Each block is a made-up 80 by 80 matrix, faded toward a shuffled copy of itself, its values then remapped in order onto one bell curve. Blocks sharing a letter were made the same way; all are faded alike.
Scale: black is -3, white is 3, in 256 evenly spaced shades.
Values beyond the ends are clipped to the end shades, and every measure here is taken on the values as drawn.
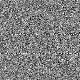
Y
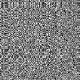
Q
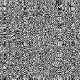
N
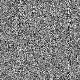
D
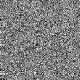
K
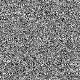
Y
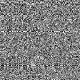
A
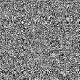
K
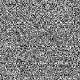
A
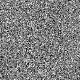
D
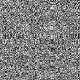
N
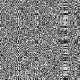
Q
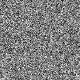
D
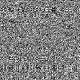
A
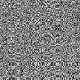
Q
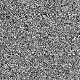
Y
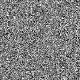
D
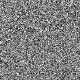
Y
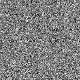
Y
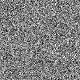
D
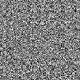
K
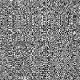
N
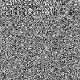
A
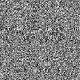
K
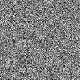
K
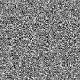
K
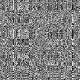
Q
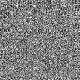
K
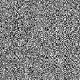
N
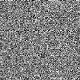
A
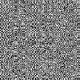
Q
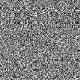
A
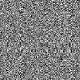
N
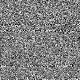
Y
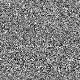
Y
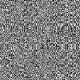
Q
